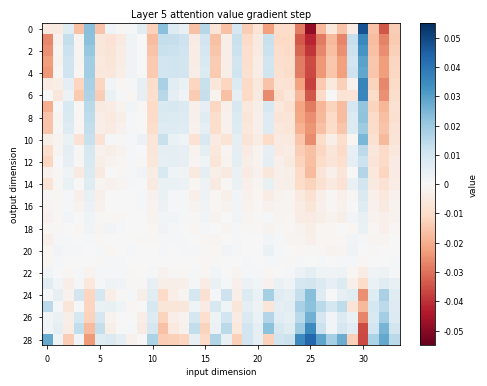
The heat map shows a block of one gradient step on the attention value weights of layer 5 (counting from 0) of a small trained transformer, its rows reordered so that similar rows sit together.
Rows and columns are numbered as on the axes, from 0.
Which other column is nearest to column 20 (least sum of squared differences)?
1
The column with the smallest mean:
25
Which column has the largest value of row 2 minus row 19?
30
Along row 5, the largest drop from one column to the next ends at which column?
31
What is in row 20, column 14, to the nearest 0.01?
0
